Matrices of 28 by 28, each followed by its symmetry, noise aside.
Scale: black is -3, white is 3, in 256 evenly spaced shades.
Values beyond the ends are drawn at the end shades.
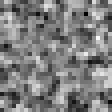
antisymmetric.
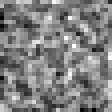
symmetric across the other diagonal.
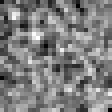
symmetric.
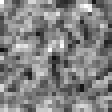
no symmetry.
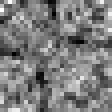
symmetric.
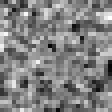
no symmetry.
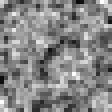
symmetric.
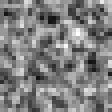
symmetric across the other diagonal.
